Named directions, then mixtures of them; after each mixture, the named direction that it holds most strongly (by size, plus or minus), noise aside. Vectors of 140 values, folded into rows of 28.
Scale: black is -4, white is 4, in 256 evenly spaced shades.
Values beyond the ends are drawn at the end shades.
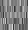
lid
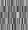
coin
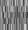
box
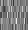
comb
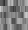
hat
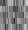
hat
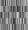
coin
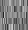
lid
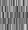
box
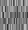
box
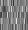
comb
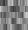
hat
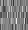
comb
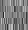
lid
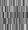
box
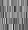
lid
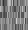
comb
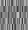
coin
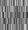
box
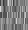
comb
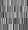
lid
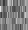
hat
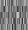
coin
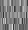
lid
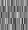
coin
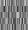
coin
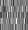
comb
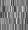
comb
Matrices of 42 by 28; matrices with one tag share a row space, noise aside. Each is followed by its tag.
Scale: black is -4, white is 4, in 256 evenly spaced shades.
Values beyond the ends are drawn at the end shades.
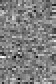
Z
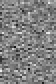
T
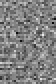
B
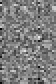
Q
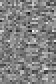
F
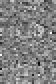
Q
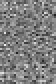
B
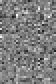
Q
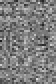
B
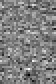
F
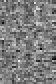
Z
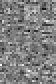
F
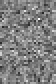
Q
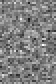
F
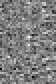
F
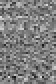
B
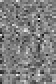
Q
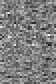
F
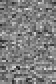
Z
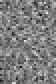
B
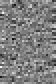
Z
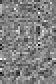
Q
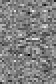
F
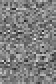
B
